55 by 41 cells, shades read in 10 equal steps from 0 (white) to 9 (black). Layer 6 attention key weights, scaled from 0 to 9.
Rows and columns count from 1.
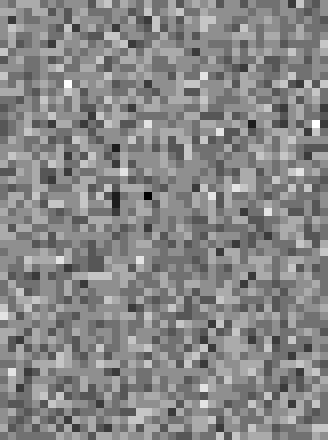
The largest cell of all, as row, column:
25, 19
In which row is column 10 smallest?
18
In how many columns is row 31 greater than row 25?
21
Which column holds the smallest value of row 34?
37
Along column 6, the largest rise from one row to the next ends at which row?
51
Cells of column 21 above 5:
4
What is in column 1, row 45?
4
